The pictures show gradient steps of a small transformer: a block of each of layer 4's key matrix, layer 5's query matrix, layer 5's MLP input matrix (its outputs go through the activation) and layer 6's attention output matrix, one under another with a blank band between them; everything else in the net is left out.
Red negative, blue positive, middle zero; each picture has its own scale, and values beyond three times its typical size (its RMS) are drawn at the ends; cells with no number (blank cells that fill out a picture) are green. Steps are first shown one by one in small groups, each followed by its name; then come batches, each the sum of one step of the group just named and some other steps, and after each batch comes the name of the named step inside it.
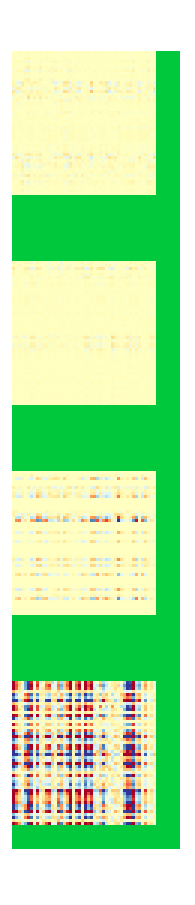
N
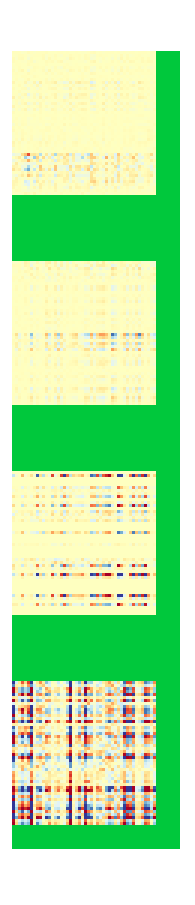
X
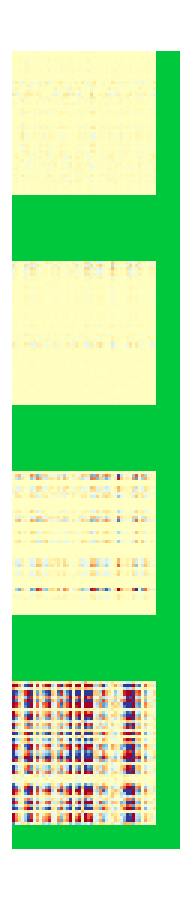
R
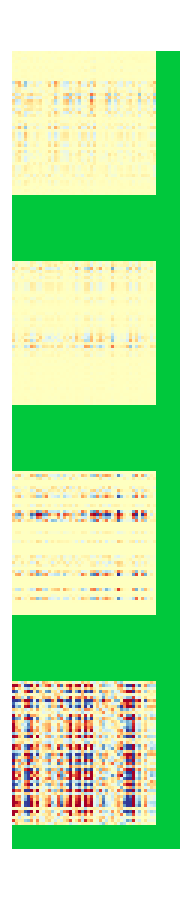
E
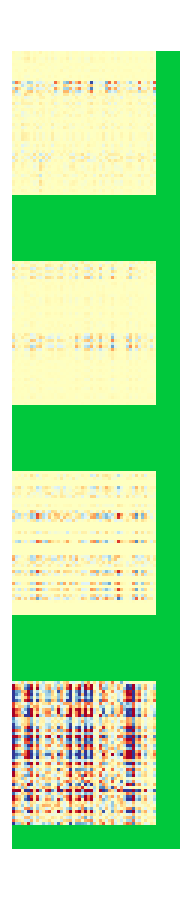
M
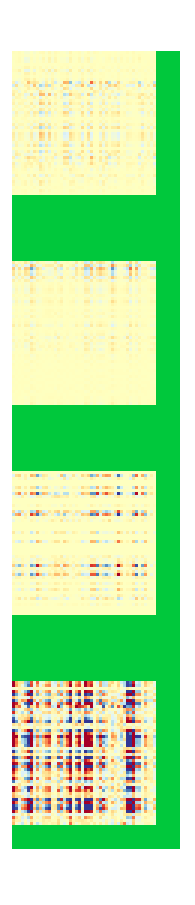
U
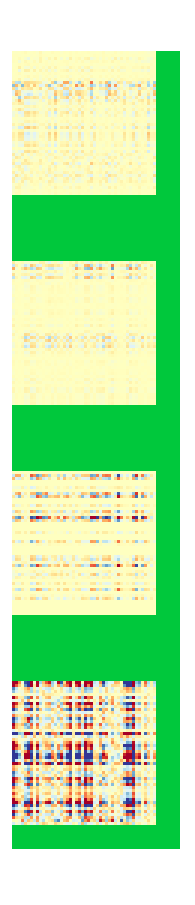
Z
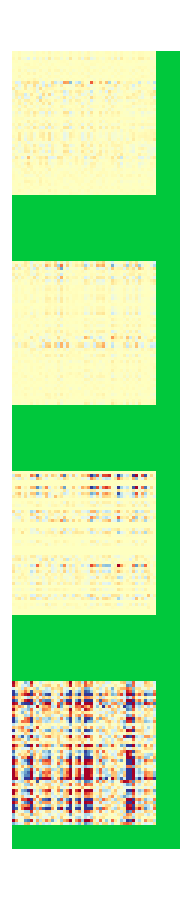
U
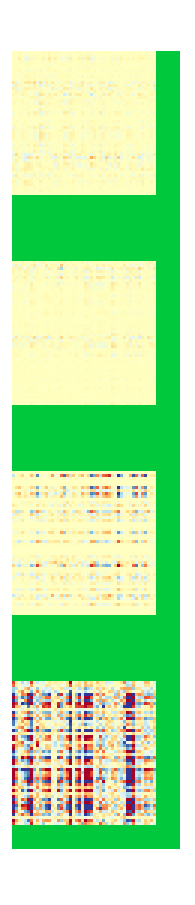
U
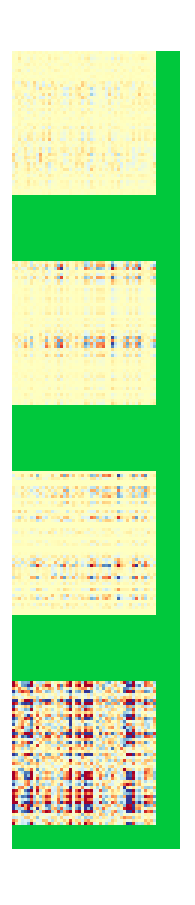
N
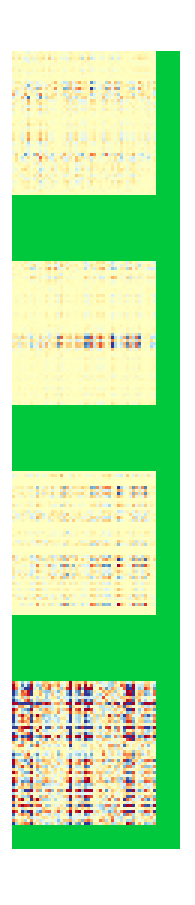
M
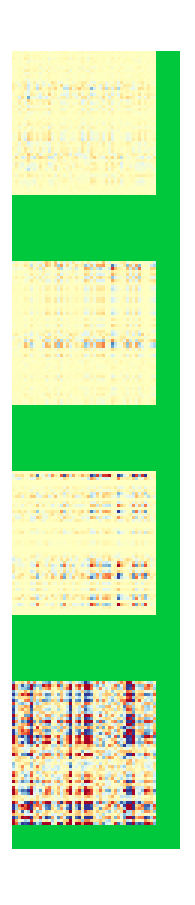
X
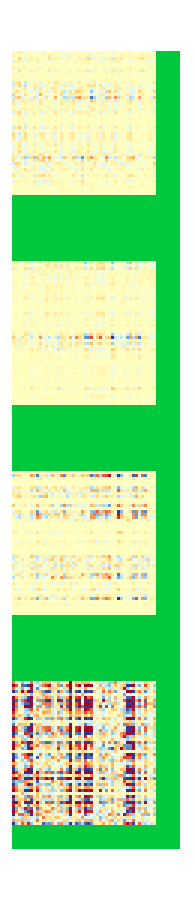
E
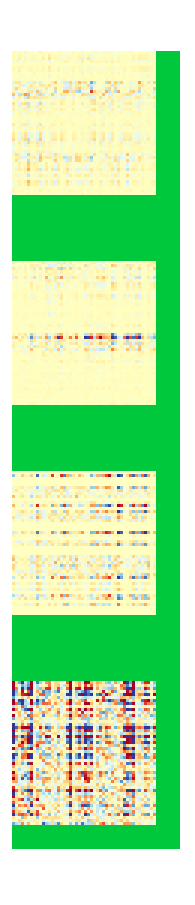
M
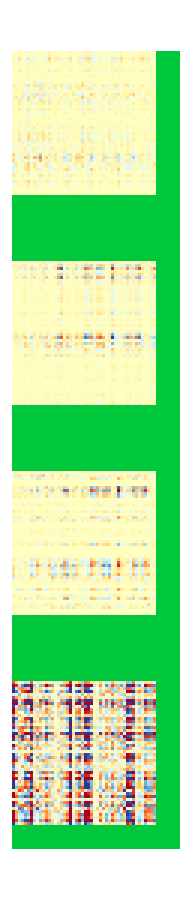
R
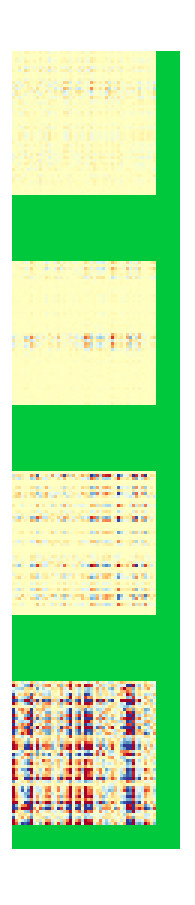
Z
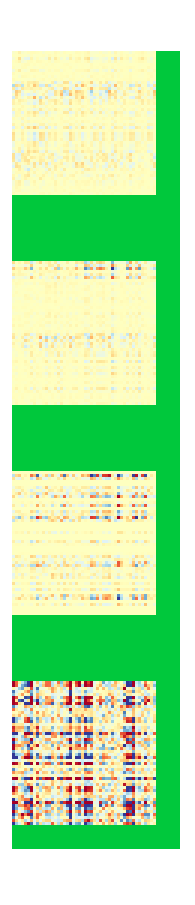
Z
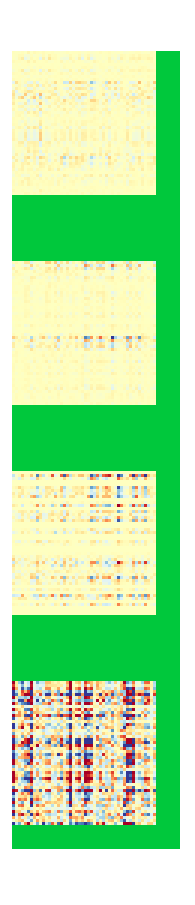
M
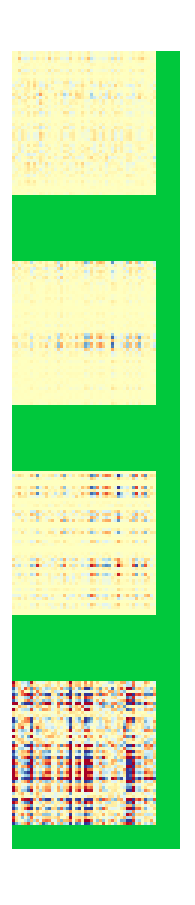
U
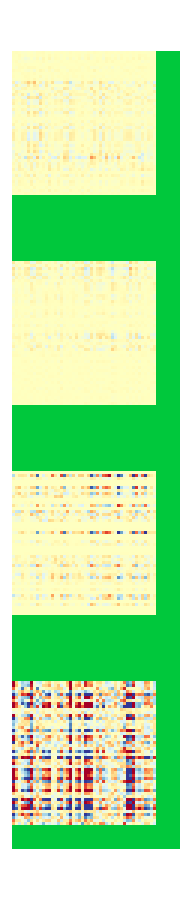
U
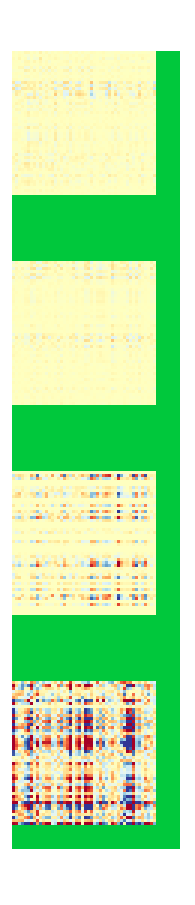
Z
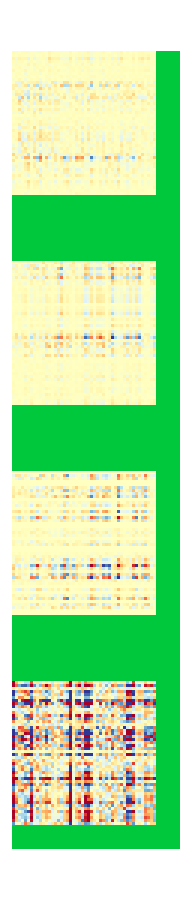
Z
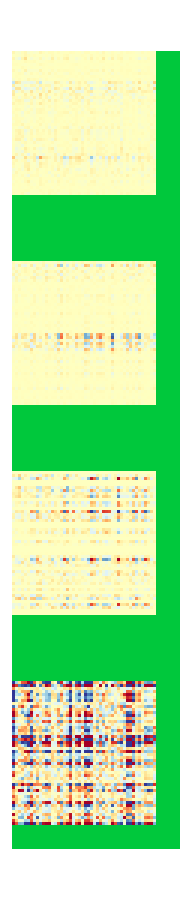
M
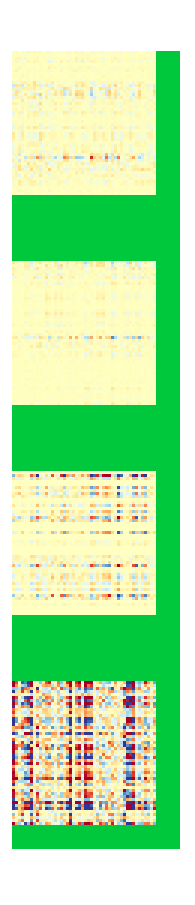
Z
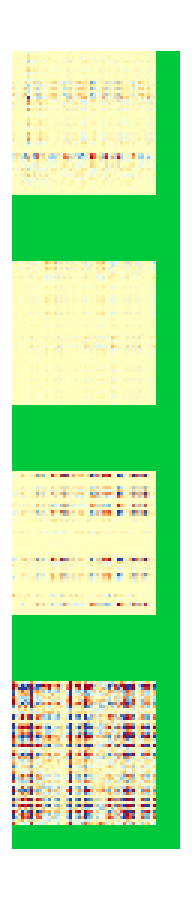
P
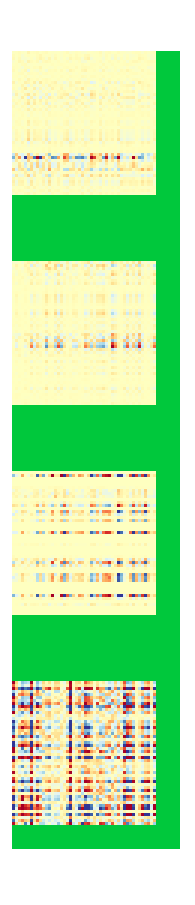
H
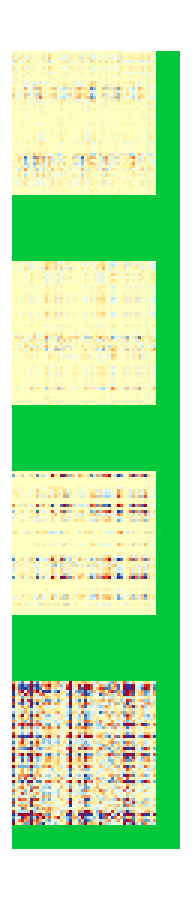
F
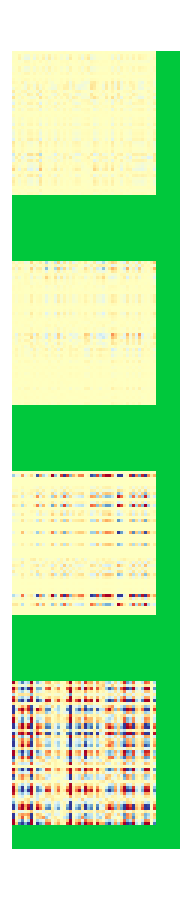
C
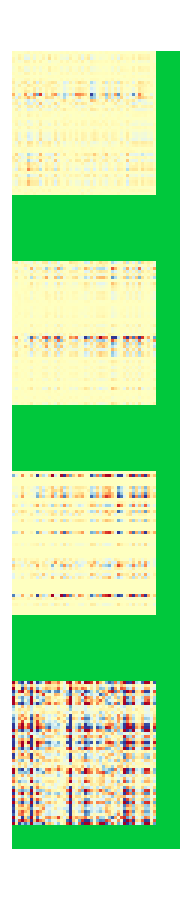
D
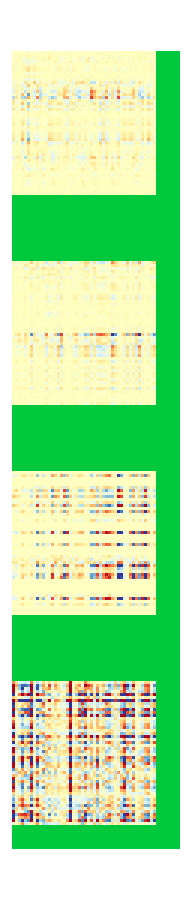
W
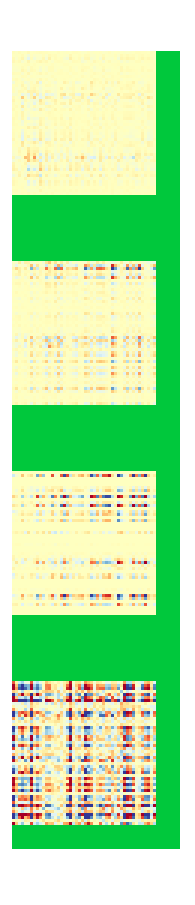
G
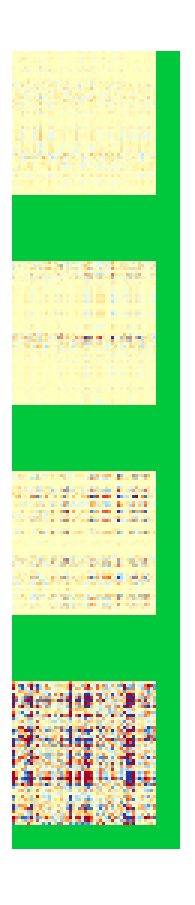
H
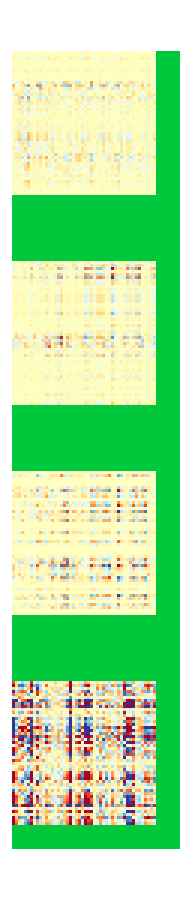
H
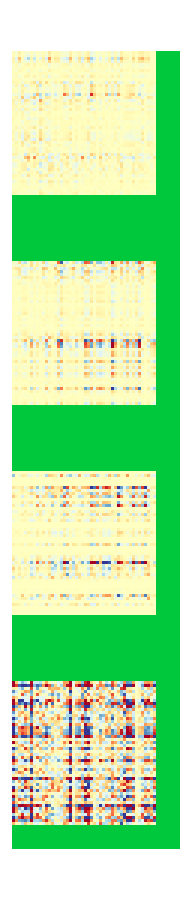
G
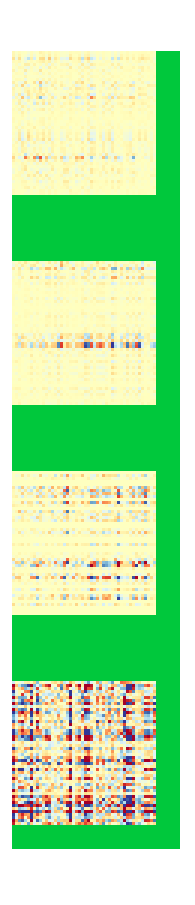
G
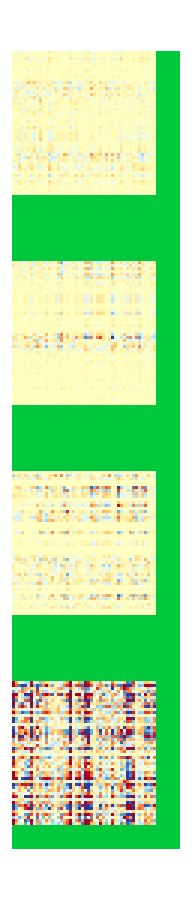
H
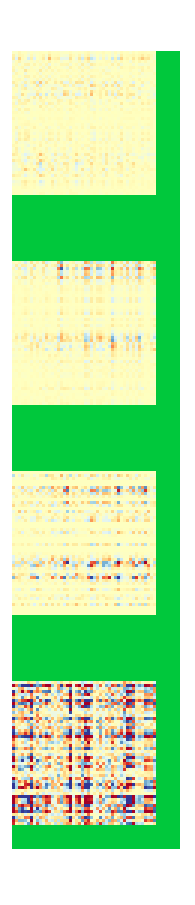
F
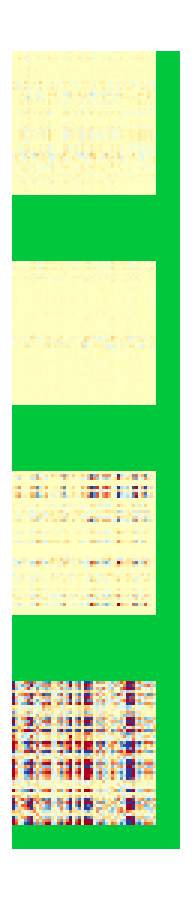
P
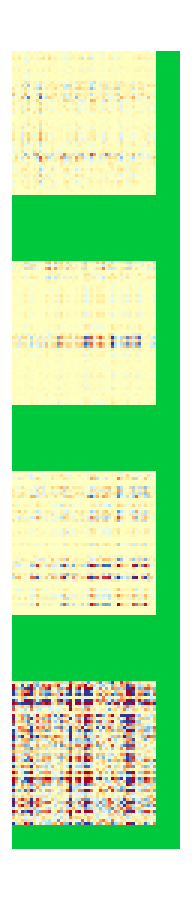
P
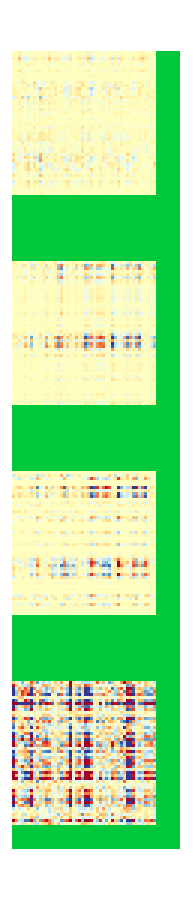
D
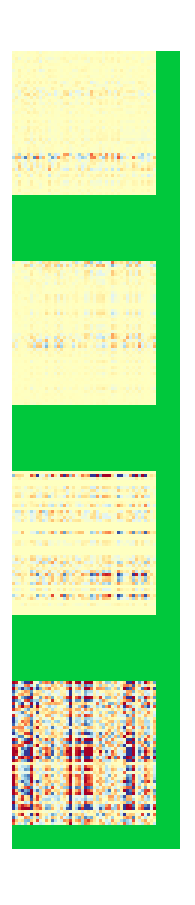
H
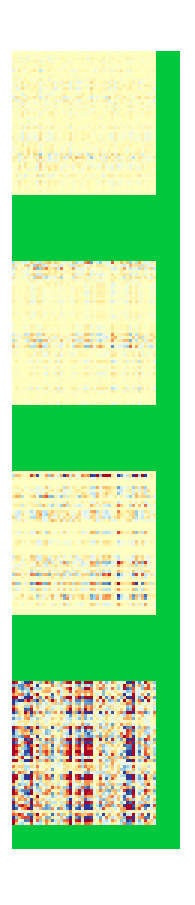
G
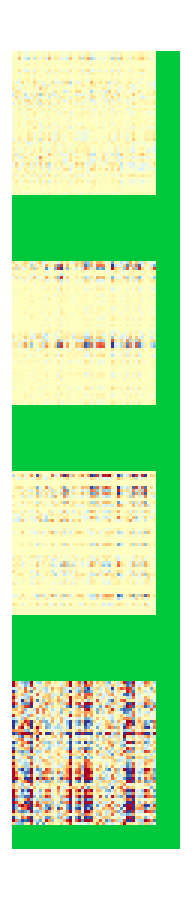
C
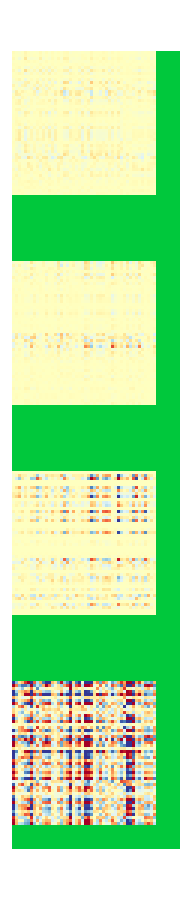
H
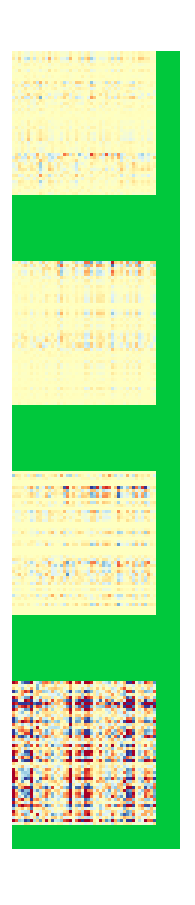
H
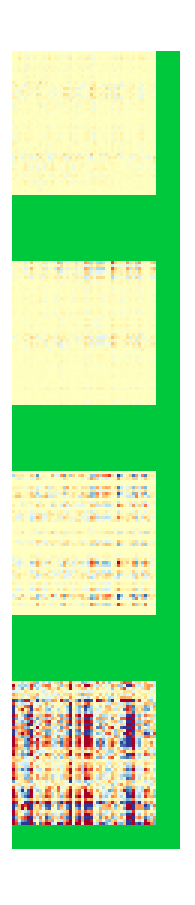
C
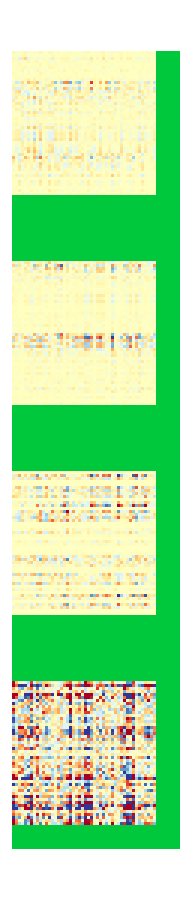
G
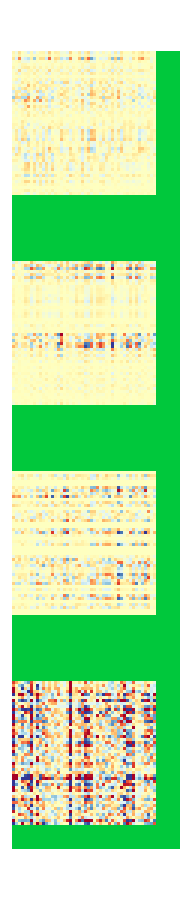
W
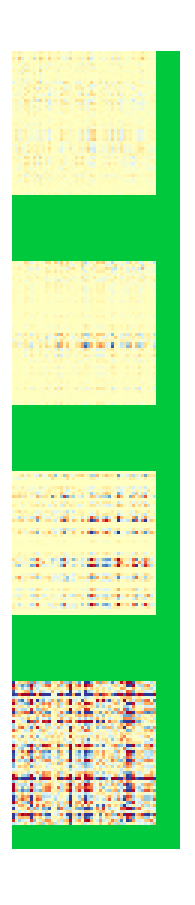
G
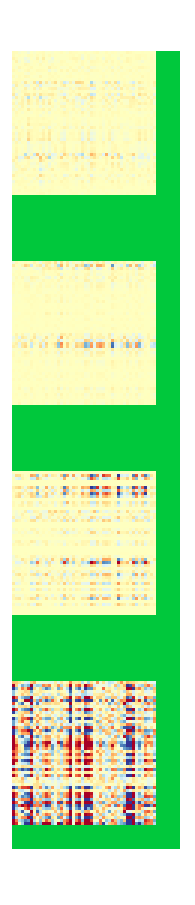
P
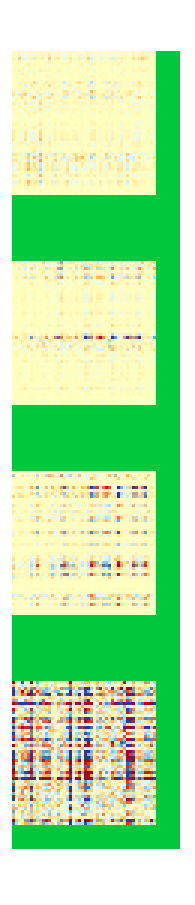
D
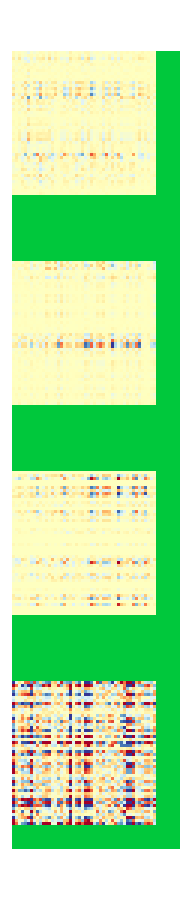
P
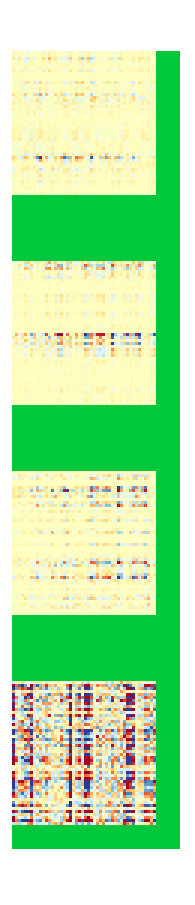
W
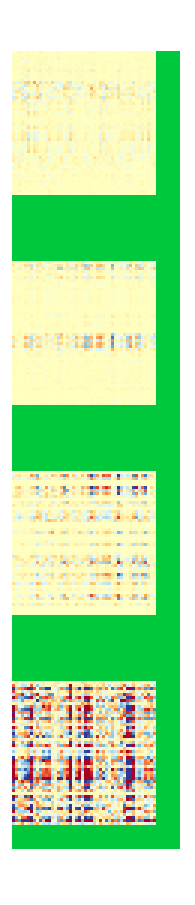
W
